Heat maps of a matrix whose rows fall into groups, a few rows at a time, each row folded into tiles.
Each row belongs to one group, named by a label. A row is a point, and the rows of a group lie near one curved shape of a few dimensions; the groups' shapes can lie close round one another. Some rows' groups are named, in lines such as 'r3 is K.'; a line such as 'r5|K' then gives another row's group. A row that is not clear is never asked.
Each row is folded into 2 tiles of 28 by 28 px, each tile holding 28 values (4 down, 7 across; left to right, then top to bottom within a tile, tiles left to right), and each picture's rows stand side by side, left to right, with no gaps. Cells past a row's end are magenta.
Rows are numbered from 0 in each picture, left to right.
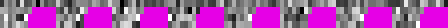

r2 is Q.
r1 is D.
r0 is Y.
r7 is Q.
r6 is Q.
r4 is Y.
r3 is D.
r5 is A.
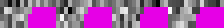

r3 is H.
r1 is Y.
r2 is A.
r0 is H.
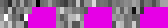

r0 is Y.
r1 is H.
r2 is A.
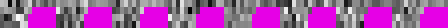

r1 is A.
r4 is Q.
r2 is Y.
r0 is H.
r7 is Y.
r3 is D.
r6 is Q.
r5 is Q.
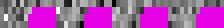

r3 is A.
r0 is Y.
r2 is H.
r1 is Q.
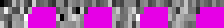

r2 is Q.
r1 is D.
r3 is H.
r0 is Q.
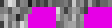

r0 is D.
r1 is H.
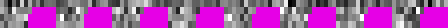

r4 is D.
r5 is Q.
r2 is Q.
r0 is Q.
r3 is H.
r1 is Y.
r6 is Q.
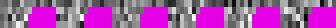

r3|Q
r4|Q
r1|Q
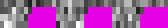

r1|D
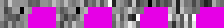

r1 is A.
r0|A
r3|Q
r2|Y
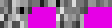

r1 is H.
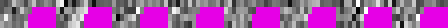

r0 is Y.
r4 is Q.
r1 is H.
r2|D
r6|Y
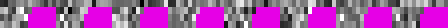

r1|Y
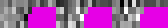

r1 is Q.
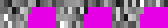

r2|Q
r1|A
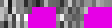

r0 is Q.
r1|Y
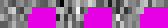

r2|Y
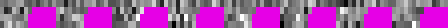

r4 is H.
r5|A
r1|H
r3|Q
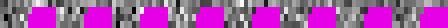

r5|H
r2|A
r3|Q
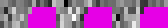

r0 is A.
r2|D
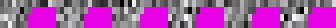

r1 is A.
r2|Q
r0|D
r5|D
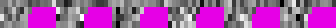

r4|H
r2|A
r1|Q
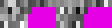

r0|D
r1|A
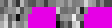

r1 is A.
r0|D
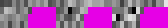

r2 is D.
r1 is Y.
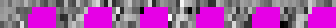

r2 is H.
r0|A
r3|D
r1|Y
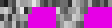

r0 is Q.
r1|H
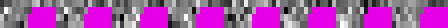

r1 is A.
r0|H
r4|Y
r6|A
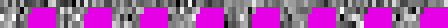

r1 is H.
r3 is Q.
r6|H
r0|D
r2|D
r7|D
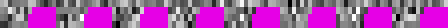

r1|Y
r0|A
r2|A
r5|Q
